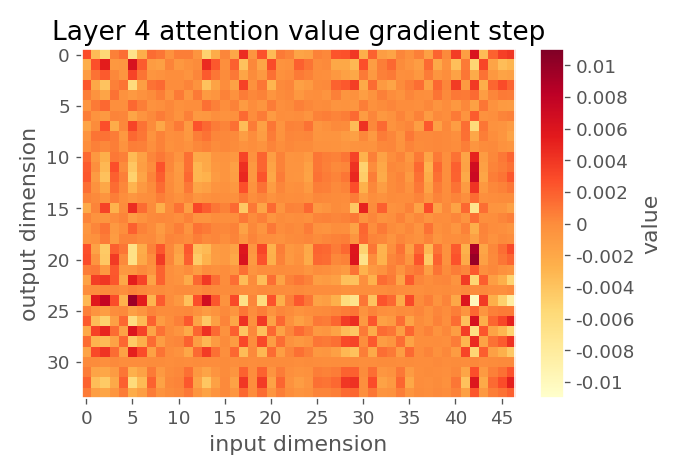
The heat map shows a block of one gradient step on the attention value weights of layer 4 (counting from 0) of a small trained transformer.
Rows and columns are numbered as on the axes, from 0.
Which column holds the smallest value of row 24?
42
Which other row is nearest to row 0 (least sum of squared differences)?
3
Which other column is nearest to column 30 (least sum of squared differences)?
37
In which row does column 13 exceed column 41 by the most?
1
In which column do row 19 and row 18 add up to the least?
5
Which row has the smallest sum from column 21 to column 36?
24
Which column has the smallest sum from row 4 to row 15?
30
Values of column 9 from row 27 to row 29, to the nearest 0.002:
0 0 0
